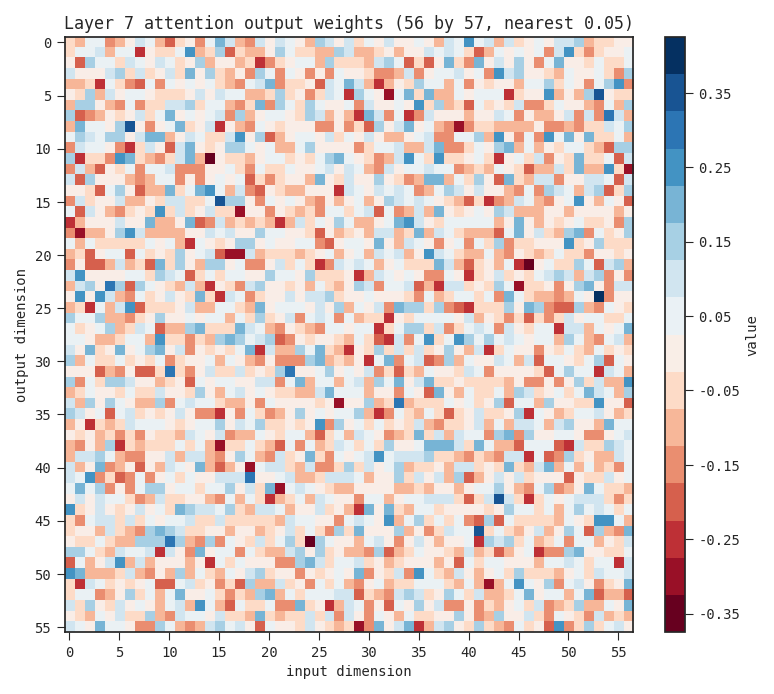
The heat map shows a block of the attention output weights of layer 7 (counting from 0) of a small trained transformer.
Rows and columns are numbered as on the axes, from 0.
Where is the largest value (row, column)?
24, 53
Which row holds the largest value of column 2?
41
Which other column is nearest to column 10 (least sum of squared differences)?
22
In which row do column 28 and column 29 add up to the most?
4
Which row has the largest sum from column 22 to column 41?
38
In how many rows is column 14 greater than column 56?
23
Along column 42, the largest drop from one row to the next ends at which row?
29
